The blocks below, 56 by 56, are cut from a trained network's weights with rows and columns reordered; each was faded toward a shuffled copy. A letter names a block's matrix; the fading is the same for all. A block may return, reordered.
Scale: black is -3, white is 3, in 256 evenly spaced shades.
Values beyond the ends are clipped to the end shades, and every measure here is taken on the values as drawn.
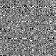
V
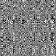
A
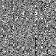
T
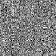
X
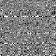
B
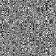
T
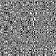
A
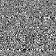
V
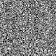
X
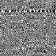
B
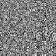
X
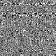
V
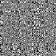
A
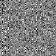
T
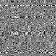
B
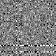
T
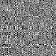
A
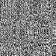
X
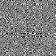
A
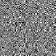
A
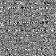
V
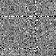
T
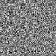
X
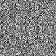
X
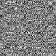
X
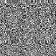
X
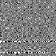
A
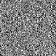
X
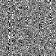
T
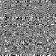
V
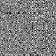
A
